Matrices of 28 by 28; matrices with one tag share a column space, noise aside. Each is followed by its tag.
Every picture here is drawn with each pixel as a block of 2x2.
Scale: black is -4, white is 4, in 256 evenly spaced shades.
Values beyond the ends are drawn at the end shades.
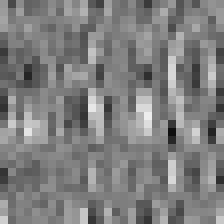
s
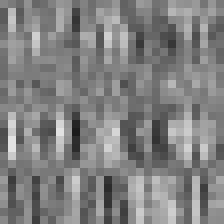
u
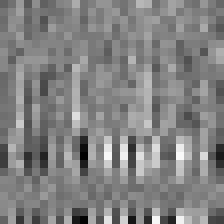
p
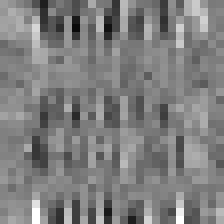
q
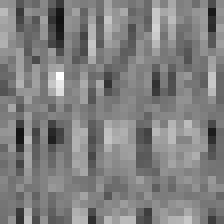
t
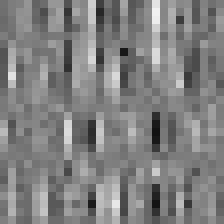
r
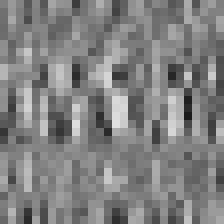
s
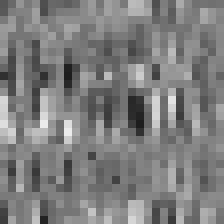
s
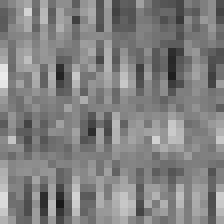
r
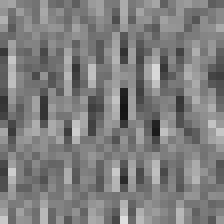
s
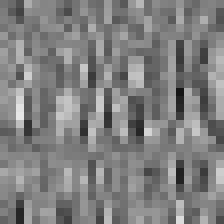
s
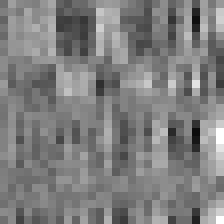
t
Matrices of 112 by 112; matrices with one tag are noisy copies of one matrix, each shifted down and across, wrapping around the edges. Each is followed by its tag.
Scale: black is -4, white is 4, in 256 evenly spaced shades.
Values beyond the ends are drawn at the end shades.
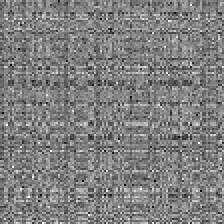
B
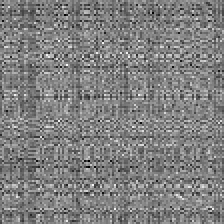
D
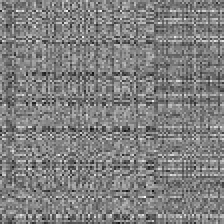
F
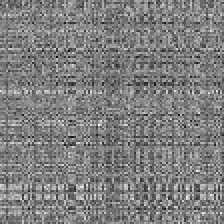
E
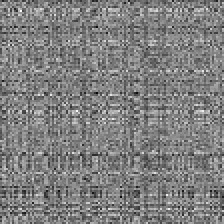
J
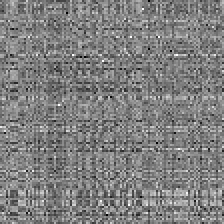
E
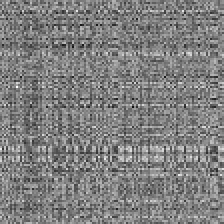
E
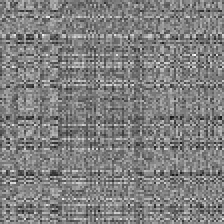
F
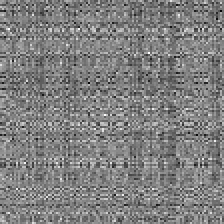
D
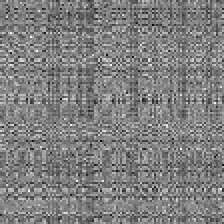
D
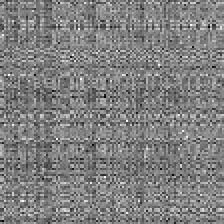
D
